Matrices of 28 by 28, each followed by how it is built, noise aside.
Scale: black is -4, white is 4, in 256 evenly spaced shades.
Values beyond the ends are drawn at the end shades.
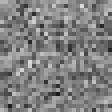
blocks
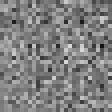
low rank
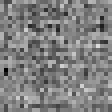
blocks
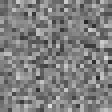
blocks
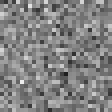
noise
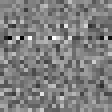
uneven rows
